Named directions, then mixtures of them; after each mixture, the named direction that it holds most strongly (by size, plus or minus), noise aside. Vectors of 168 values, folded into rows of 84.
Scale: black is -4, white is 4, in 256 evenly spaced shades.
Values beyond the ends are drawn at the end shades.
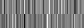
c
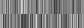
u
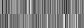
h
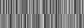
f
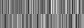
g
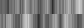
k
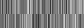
h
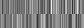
g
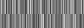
f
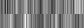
k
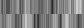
k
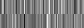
c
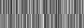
f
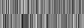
u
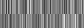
h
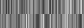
f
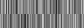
f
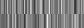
c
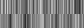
f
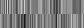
u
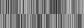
u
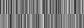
f
